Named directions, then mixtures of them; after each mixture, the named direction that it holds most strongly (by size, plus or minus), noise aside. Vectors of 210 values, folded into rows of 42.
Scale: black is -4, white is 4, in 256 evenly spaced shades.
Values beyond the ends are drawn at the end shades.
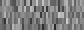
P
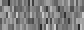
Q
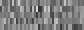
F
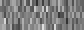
P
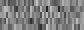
Q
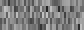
Q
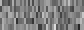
Q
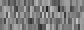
Q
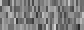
Q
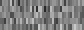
F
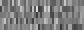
F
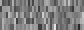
Q
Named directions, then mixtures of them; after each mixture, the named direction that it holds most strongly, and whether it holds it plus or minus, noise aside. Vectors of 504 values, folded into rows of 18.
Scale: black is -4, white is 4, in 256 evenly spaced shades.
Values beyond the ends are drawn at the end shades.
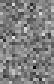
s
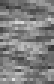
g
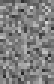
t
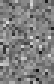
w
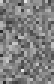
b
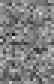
s, plus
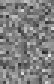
t, minus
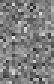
s, plus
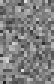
b, plus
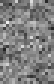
w, plus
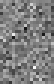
s, minus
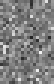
w, minus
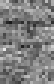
g, minus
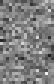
w, minus
